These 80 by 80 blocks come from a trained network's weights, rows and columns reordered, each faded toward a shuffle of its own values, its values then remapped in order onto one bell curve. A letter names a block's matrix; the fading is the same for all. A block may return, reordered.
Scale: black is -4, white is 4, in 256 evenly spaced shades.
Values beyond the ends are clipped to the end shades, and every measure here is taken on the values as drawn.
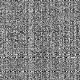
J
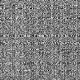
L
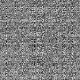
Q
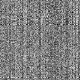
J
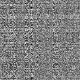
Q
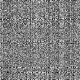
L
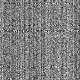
J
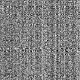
L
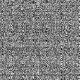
Q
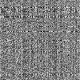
L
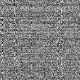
Q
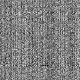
J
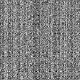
J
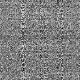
Q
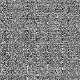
Q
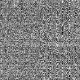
Q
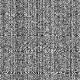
J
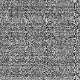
Q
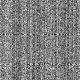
J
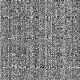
L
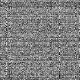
Q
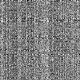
J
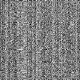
J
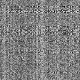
L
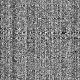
J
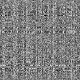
L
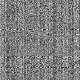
J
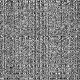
J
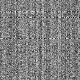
J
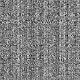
L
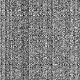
J
